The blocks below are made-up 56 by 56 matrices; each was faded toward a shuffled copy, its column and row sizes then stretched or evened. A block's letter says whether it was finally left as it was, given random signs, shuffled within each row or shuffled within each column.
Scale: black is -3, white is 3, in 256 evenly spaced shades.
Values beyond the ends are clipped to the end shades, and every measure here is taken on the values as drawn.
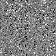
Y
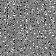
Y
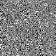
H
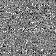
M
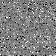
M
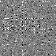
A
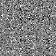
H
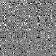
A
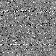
M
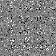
H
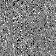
Y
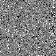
Y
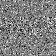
M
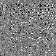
H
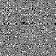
A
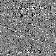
H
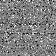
M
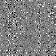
A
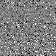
M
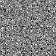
H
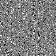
Y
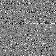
M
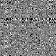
A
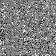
Y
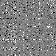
H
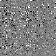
A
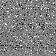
M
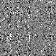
H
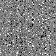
Y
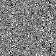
Y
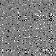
A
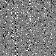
Y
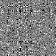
A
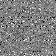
M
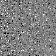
Y
